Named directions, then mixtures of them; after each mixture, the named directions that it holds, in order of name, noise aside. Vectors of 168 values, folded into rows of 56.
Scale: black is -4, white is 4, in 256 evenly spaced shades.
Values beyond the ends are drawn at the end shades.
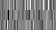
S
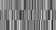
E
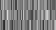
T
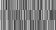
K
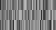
E, K.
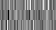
S.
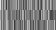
K.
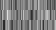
T.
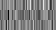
E, S.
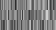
S, T.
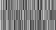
K.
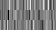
S.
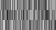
T.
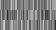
T.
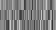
E.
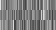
E, K.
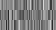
E, S.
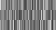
E, K.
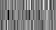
S.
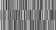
K.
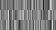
E, S.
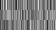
K, T.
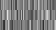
T.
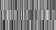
T.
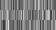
E, T.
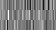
S.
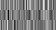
K, S.
